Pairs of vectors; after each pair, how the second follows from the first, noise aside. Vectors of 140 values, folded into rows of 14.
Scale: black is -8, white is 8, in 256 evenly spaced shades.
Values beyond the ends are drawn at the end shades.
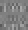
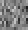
wrapped around, negated, scaled up.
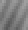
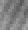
reversed.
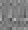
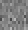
sign-scrambled.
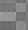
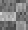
scaled up.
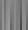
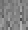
sign-scrambled.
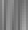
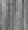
reversed.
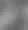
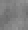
negated, shrunk.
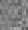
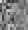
reversed, negated, scaled up.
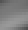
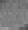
partly zeroed.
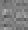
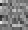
wrapped around, negated, scaled up.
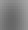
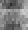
wrapped around, scaled up.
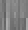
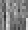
scaled up.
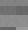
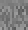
sign-scrambled.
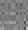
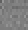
reversed, negated, shrunk.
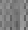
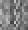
wrapped around, negated, scaled up.
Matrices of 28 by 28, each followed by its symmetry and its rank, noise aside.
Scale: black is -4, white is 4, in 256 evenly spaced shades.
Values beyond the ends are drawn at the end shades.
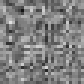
antisymmetric, rank four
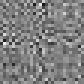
antisymmetric, rank four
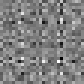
antisymmetric, rank two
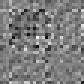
symmetric, rank four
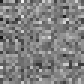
no symmetry, rank four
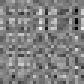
no symmetry, rank three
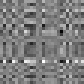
no symmetry, rank two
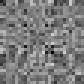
symmetric, rank three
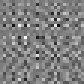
no symmetry, rank two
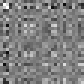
symmetric, rank two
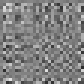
symmetric, rank two
